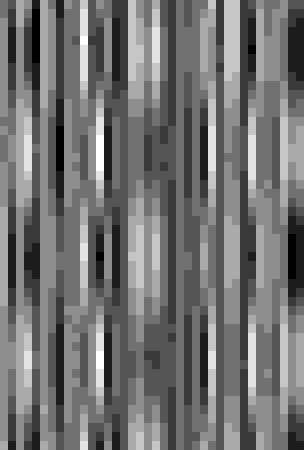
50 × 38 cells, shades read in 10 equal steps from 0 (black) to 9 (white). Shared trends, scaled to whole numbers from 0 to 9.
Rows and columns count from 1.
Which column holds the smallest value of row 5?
5
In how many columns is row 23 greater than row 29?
14
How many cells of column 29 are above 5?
23
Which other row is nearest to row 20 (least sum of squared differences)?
43
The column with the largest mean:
27
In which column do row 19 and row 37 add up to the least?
8
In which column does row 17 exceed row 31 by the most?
13
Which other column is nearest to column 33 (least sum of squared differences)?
30
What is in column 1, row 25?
6
